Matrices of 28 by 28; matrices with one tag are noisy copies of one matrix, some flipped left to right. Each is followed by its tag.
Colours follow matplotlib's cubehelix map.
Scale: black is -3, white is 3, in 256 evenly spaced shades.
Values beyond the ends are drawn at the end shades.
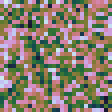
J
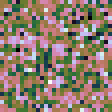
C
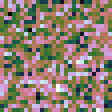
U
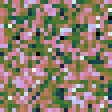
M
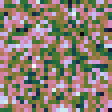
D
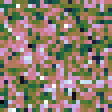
U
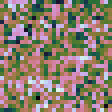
U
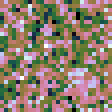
M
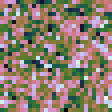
D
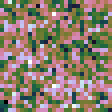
U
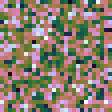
D
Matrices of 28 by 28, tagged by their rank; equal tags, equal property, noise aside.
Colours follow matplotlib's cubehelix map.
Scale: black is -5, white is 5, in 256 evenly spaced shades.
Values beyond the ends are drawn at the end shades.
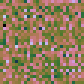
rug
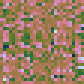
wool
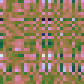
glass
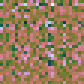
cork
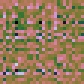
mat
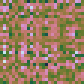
cork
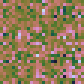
cork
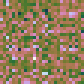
rug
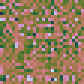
wool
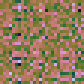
mat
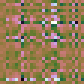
glass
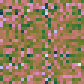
wool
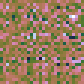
cork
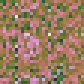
rug
